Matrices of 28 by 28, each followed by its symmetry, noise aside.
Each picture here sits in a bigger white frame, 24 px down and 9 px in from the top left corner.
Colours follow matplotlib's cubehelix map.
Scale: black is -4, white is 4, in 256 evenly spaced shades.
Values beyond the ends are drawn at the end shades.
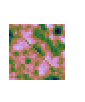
symmetric across the other diagonal.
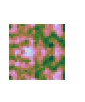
mirrored top to bottom.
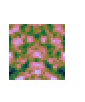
mirrored left to right.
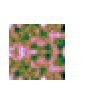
mirrored top to bottom.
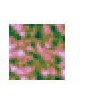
antisymmetric.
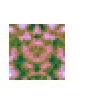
mirrored left to right.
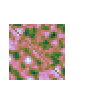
symmetric across the other diagonal.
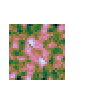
same after a half turn.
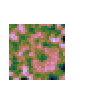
symmetric.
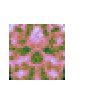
mirrored left to right.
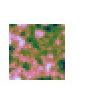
no symmetry.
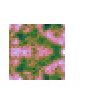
mirrored top to bottom.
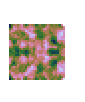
mirrored top to bottom.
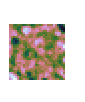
antisymmetric.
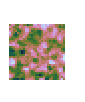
no symmetry.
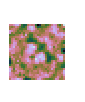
symmetric across the other diagonal.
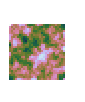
symmetric.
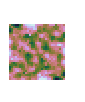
same after a half turn.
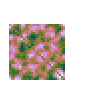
symmetric.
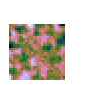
antisymmetric.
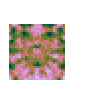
mirrored left to right.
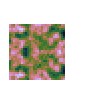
mirrored top to bottom.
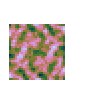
same after a half turn.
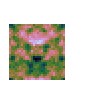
mirrored left to right.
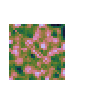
symmetric across the other diagonal.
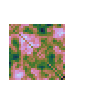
symmetric.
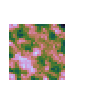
symmetric across the other diagonal.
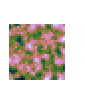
no symmetry.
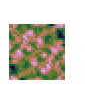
same after a half turn.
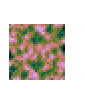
same after a half turn.
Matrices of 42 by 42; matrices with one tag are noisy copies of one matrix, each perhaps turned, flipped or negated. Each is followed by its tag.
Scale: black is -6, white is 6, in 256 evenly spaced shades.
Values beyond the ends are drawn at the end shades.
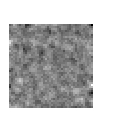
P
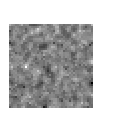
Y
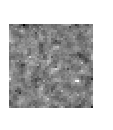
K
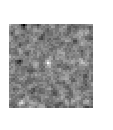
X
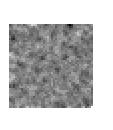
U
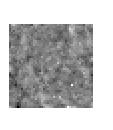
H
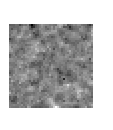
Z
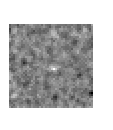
X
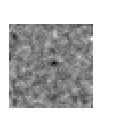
X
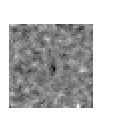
X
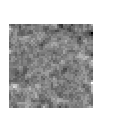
H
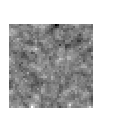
Z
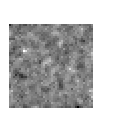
K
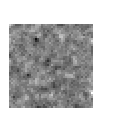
K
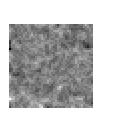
H
